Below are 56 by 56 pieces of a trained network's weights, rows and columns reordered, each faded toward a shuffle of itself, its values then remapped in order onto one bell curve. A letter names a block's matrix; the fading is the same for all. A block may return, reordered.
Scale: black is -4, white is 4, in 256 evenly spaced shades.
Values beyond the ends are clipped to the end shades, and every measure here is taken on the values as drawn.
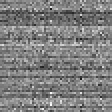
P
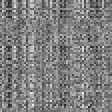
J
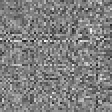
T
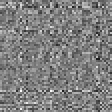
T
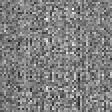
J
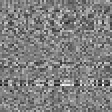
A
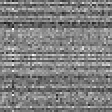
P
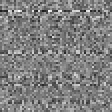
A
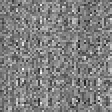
J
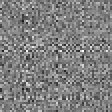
T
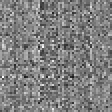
J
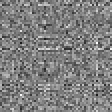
T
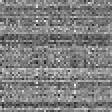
P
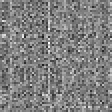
J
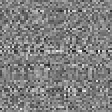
A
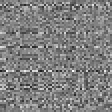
A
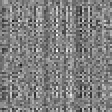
J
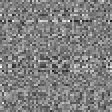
A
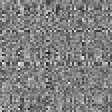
T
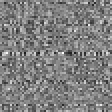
A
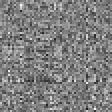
T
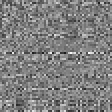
A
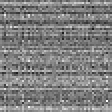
P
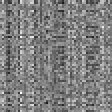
J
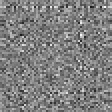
T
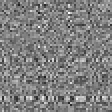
T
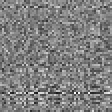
A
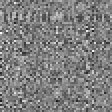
T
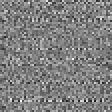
A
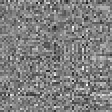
T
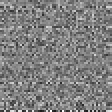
A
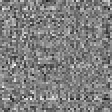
T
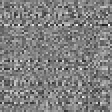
A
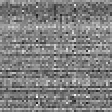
P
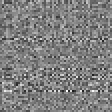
A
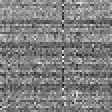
P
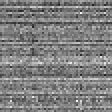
P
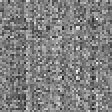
J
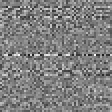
A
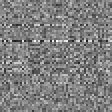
A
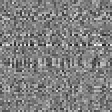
A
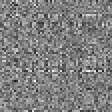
T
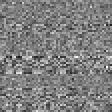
A
